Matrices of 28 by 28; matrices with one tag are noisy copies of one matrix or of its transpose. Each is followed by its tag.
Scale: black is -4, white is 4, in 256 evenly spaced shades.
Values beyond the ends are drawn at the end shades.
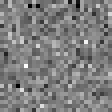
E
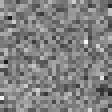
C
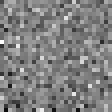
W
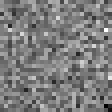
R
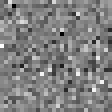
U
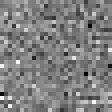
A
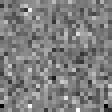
R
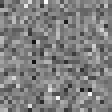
U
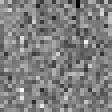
E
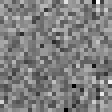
A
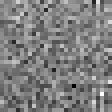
A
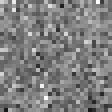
C
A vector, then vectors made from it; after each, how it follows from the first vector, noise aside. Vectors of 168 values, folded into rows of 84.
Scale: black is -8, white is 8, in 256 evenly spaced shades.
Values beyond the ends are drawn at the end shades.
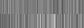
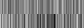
negated, scaled up.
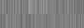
reversed, shrunk.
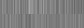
reversed, shrunk.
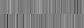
wrapped around, negated, partly zeroed.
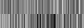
negated, scaled up.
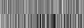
negated, scaled up.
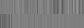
partly zeroed.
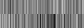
negated, scaled up.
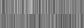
wrapped around.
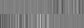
partly zeroed.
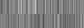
wrapped around.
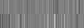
partly zeroed.
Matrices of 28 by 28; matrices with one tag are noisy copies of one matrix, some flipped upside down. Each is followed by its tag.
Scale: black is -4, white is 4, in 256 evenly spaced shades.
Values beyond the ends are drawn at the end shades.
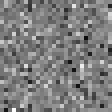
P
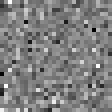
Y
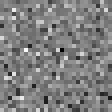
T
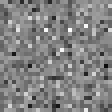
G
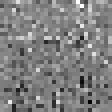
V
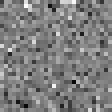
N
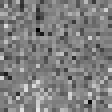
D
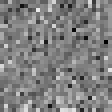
N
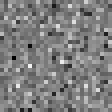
G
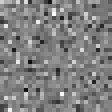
Y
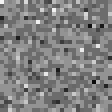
Y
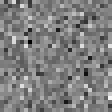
P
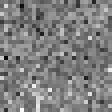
D
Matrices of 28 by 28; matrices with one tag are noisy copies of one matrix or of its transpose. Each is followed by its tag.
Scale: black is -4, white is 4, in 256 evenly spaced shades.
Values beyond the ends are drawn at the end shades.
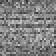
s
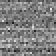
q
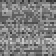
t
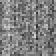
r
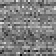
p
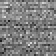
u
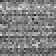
r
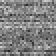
p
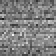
s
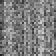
t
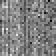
u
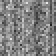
p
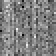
r
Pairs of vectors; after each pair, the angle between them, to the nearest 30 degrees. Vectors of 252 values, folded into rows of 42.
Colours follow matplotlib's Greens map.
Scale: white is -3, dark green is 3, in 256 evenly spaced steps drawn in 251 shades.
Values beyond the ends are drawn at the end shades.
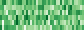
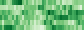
60 degrees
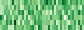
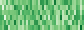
60 degrees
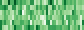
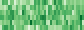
150 degrees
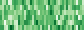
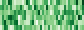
150 degrees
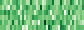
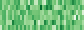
60 degrees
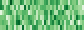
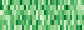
30 degrees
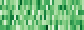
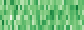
120 degrees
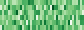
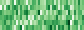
60 degrees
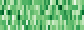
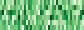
30 degrees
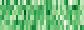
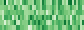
120 degrees
